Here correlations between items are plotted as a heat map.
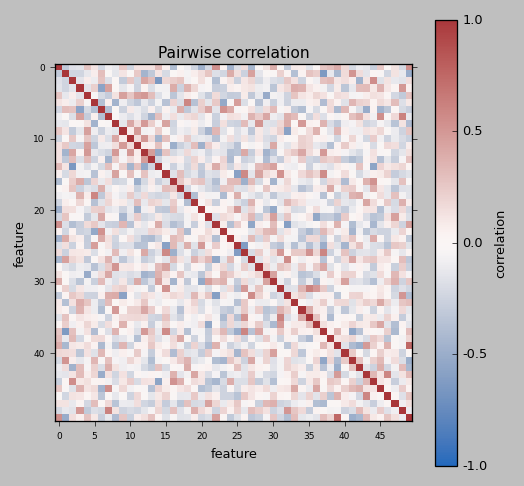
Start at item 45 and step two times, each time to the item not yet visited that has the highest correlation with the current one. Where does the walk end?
48
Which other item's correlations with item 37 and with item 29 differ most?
12
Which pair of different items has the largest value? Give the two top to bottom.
39, 49
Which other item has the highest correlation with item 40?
30
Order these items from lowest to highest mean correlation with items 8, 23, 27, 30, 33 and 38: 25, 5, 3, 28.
5, 25, 3, 28
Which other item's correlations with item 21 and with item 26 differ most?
37
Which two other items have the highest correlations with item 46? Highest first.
43, 39
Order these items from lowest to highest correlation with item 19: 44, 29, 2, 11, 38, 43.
38, 29, 2, 44, 11, 43
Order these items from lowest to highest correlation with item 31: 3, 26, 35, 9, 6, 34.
6, 3, 9, 34, 26, 35
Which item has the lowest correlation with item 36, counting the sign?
21
